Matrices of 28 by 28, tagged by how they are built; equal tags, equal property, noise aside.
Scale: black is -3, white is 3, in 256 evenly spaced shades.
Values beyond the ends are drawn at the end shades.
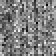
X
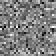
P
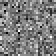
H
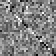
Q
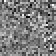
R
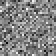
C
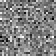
P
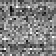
X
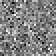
Q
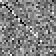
Q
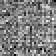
X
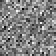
C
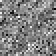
C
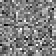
P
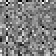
P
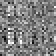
P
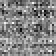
X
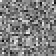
X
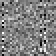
H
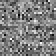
X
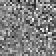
R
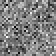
C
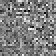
R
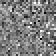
R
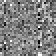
H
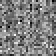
X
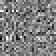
P
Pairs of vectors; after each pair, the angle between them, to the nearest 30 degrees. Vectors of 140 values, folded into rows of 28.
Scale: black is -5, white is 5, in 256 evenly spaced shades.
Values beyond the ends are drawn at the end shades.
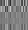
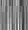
90 degrees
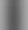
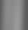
150 degrees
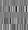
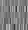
30 degrees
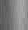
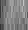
60 degrees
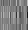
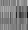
30 degrees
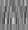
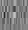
60 degrees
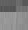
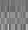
60 degrees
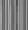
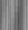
120 degrees
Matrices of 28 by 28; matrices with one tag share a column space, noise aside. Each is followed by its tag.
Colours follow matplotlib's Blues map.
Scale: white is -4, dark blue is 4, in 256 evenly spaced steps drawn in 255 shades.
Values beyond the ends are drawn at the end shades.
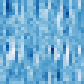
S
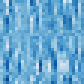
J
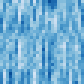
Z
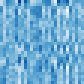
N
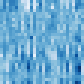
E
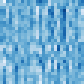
N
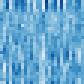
E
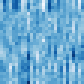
E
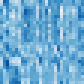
N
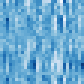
J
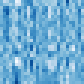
N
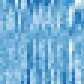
Z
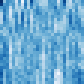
Z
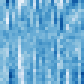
Z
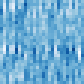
S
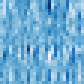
S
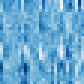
E
